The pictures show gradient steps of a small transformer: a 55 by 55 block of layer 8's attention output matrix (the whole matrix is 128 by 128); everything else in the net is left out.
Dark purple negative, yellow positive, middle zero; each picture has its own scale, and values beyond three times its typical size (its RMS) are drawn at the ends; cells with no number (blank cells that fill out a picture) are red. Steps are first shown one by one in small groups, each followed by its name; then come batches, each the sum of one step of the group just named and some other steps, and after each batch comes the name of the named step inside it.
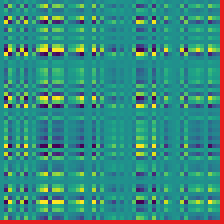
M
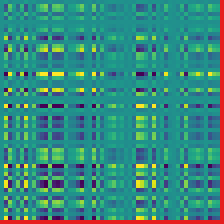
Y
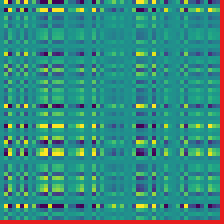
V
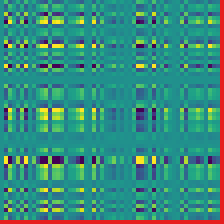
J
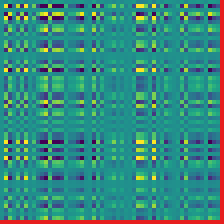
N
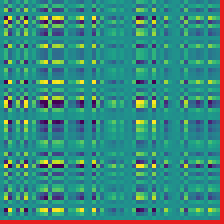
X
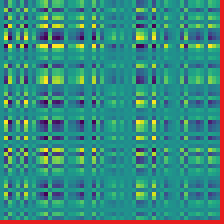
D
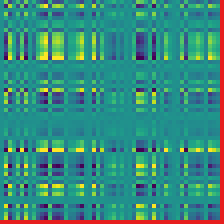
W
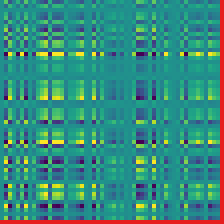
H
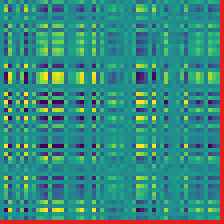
D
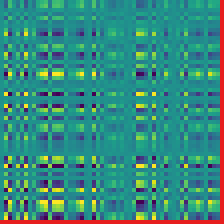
Y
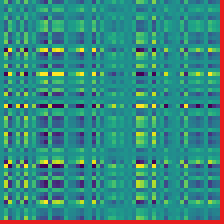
Y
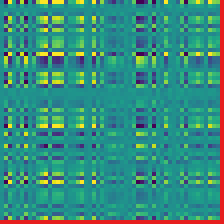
J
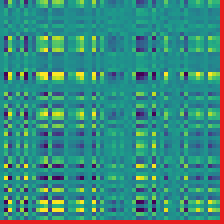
M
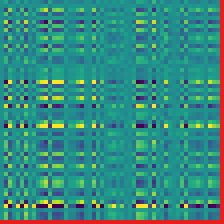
V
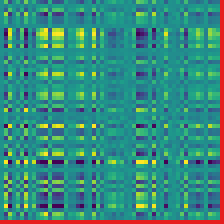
V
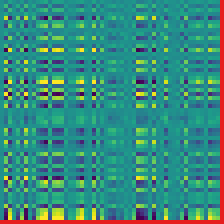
N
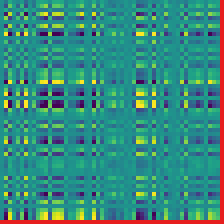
D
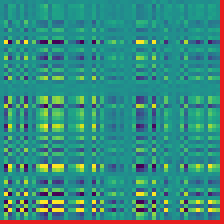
J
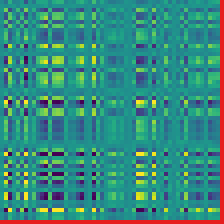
X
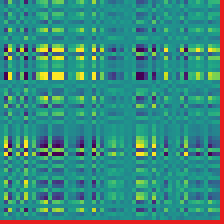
M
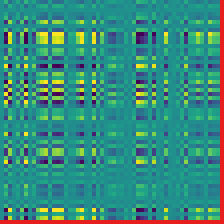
J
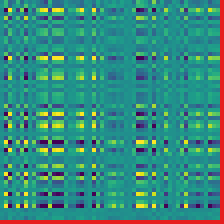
V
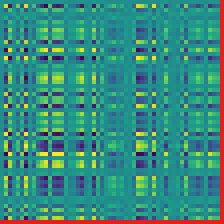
N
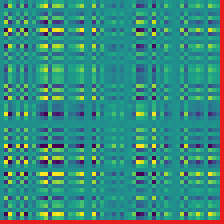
M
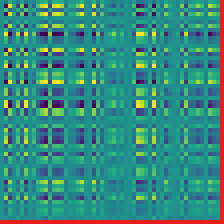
D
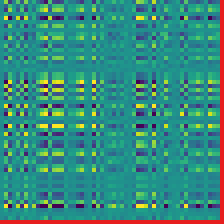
V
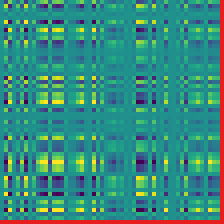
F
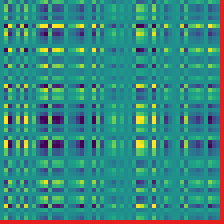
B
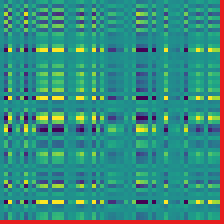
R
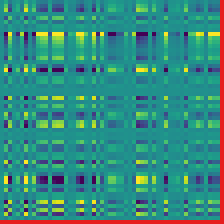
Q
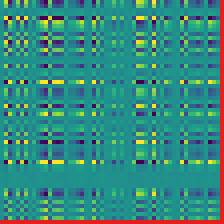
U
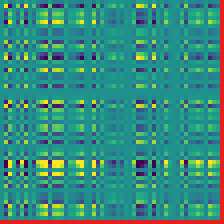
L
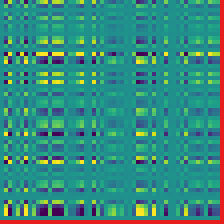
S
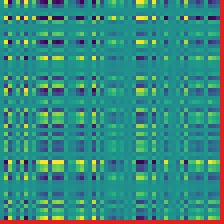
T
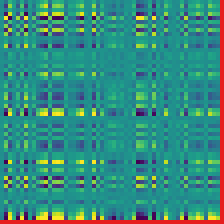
T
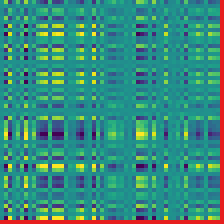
T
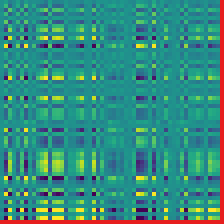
F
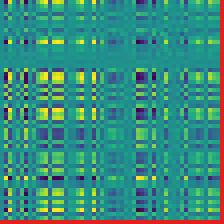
R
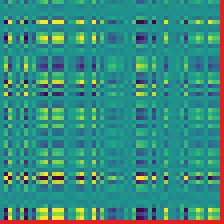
L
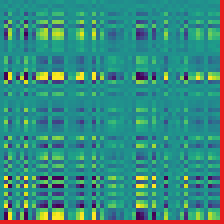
F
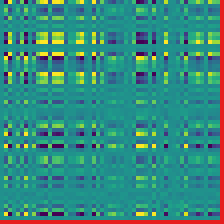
S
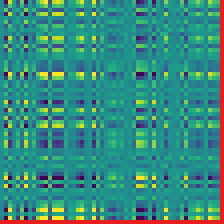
Q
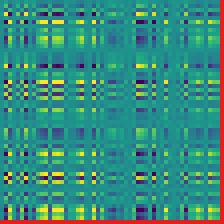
L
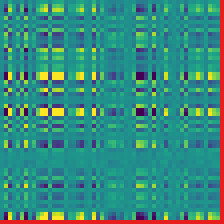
R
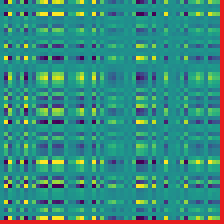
F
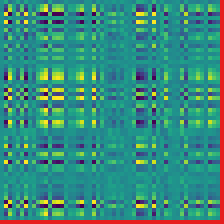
R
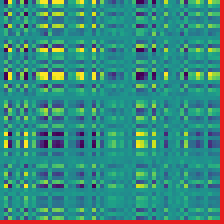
B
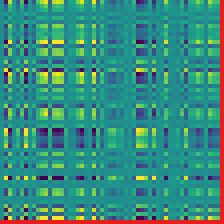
R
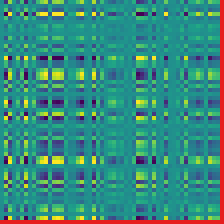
F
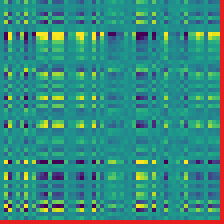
Q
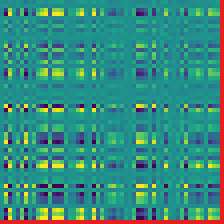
L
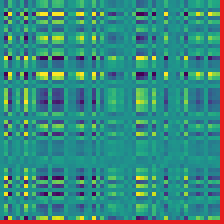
S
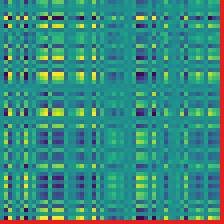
U
